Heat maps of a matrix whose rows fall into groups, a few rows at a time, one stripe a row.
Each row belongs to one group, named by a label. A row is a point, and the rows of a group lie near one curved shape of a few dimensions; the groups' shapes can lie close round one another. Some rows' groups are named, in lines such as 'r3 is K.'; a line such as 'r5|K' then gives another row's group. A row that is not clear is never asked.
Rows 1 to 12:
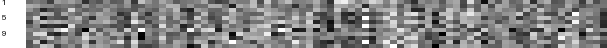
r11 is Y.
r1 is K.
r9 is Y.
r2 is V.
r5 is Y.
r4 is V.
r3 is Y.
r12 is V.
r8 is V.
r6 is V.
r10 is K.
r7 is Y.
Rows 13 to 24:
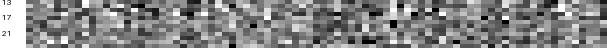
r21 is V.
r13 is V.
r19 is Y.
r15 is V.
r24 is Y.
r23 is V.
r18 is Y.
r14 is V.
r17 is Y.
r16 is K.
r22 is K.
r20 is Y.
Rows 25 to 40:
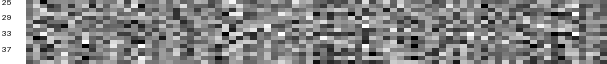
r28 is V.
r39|K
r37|Y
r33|V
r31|Y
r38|K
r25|Y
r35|V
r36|K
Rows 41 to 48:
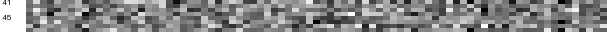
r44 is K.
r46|V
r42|K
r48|K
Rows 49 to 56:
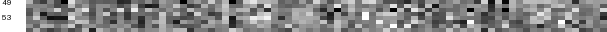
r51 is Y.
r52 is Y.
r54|K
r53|Y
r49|Y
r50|V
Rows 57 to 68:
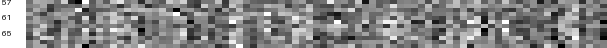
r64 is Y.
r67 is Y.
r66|V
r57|Y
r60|K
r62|Y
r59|K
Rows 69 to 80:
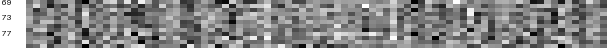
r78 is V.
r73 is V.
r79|Y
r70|Y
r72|K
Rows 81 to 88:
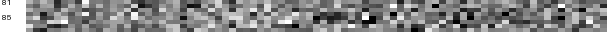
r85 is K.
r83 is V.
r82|V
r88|Y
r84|Y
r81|V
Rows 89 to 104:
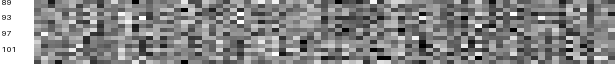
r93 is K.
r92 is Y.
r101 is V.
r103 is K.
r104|K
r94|Y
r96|Y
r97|K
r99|V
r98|K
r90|Y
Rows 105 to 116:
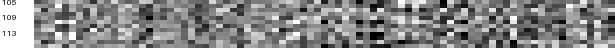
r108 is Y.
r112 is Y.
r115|Y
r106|V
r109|Y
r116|K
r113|V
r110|V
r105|V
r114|V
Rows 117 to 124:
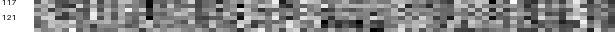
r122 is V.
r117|Y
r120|V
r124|V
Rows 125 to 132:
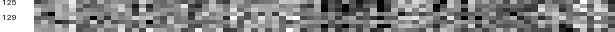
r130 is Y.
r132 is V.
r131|K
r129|V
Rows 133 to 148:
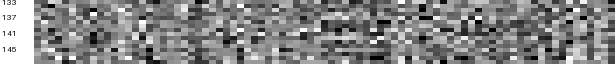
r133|V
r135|K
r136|Y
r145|Y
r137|Y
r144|K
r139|K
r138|K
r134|Y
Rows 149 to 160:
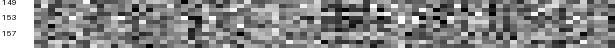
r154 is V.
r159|V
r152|K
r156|K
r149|K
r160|V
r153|K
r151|K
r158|Y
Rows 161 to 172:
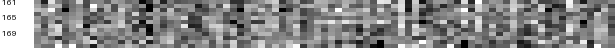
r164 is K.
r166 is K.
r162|V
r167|K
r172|V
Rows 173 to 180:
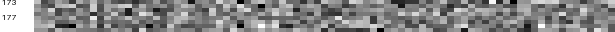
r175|V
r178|V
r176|V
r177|Y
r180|K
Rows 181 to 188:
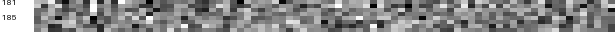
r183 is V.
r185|K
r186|V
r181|Y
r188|Y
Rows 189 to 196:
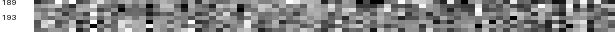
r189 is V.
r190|K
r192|V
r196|Y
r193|Y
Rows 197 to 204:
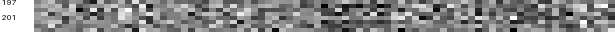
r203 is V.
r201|Y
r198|K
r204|Y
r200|K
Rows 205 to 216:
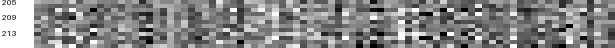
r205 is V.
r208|Y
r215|K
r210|V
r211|K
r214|Y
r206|K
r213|V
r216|V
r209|Y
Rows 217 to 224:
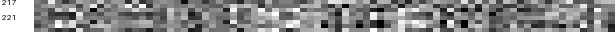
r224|Y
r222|V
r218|Y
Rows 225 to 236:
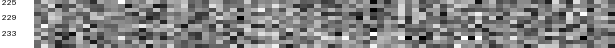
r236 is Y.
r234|Y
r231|K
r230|K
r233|Y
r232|V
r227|V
